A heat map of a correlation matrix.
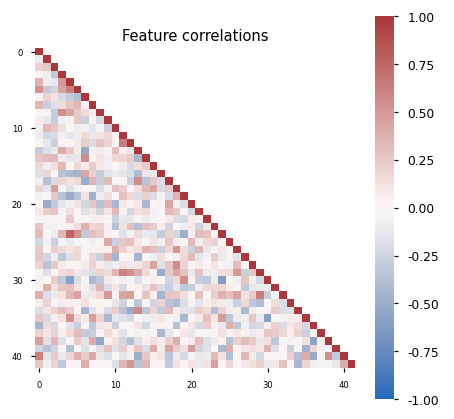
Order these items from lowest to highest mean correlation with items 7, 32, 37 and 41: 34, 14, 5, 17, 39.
34, 39, 17, 14, 5
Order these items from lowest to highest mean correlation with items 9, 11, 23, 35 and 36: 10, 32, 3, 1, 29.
10, 1, 3, 29, 32
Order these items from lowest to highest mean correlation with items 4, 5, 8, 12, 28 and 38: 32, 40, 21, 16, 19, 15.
16, 19, 21, 15, 40, 32
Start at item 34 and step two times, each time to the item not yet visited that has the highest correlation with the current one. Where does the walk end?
17
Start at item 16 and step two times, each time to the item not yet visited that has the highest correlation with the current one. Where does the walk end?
14
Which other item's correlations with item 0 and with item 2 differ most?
5
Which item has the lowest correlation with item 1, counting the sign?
20
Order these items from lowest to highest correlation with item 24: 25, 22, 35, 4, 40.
25, 40, 22, 35, 4
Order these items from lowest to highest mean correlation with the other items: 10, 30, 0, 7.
30, 10, 7, 0
